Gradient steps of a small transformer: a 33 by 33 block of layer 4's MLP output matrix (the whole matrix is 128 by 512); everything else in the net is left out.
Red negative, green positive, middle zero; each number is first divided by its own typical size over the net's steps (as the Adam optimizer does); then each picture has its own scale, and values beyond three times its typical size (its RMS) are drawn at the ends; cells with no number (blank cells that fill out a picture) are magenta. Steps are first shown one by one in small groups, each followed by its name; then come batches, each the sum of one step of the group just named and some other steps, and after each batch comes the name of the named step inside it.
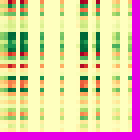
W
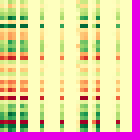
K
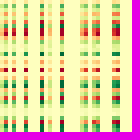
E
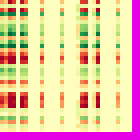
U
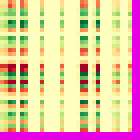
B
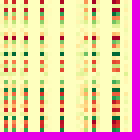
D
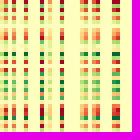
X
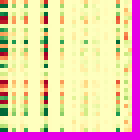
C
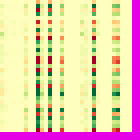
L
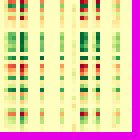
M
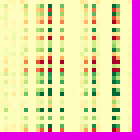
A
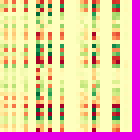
L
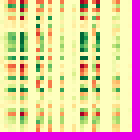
M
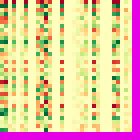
C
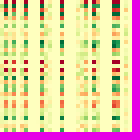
D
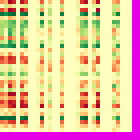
U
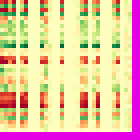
U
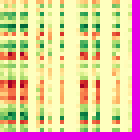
K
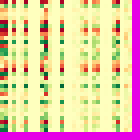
E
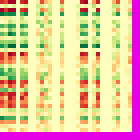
U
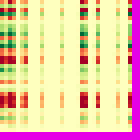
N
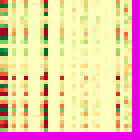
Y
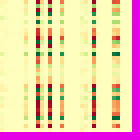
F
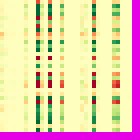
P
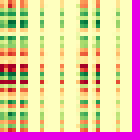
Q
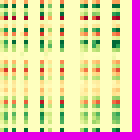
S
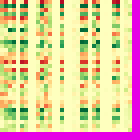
S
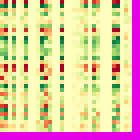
Y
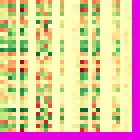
F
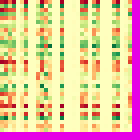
N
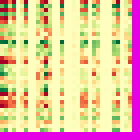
N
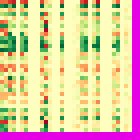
S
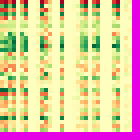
S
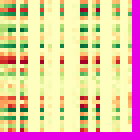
N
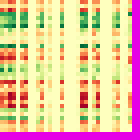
N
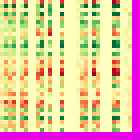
S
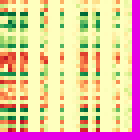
Q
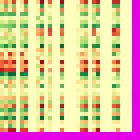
Q
